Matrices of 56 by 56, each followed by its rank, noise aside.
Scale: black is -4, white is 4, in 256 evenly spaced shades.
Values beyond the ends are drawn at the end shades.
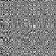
four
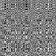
four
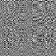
four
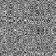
six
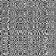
four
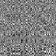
six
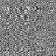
six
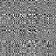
four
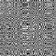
three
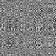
four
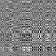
three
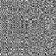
six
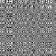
four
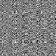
six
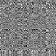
six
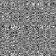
six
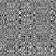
three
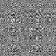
six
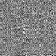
eight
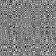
three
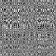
four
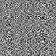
six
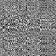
six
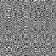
four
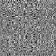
eight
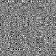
eight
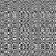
three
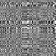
three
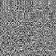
eight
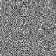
six
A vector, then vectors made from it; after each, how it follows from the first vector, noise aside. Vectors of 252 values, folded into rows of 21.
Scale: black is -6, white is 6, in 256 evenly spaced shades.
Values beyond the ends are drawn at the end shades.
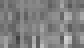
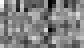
wrapped around, negated, scaled up.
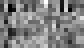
wrapped around, negated, scaled up.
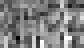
scaled up.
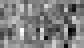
wrapped around, negated, scaled up.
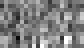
scaled up.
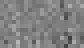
negated, partly zeroed.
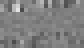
reversed, partly zeroed.
